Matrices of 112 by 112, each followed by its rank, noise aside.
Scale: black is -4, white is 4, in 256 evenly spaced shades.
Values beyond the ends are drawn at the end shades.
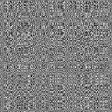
six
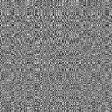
four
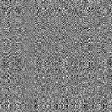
seven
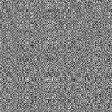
five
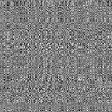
six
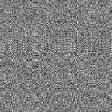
six
